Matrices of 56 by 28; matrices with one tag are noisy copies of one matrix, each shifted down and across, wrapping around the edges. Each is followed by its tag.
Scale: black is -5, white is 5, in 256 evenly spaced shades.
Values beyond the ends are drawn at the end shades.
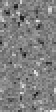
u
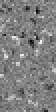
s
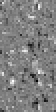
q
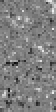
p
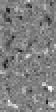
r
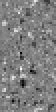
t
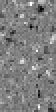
t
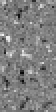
r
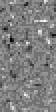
u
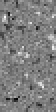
p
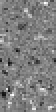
s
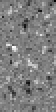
r
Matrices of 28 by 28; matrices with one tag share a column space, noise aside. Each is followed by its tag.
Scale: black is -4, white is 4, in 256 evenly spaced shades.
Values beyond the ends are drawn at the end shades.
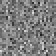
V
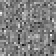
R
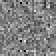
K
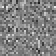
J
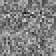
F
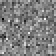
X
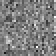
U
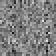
U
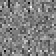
K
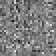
U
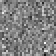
V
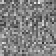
U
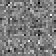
J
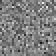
J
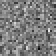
R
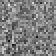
R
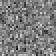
V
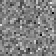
J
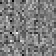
U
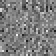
K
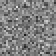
J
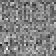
R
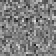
X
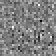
R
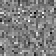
F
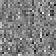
V
